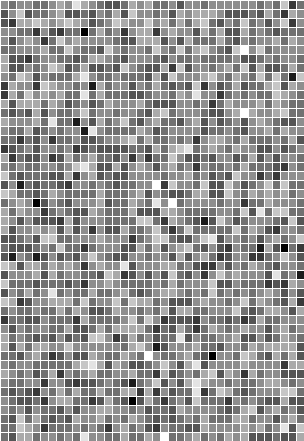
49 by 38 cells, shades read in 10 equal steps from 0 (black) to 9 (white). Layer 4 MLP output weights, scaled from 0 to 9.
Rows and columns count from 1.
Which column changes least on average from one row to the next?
14
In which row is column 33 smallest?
28
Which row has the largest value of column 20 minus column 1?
21
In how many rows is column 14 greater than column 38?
19
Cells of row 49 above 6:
2
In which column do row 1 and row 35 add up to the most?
10
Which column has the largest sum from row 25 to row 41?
37
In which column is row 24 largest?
33
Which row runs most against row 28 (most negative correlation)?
48
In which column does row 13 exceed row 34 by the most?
36
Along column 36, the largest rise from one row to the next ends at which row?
29
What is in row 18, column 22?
7
